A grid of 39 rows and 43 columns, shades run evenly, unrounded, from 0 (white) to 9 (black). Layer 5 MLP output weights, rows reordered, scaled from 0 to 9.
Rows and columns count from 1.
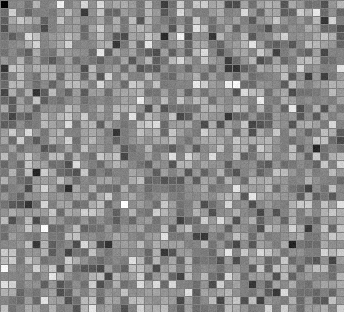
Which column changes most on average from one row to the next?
30
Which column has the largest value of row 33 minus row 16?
42
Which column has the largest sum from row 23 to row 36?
23
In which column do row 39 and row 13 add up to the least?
18
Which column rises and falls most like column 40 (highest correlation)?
3
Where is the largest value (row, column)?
1, 1
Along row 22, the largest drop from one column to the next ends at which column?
6
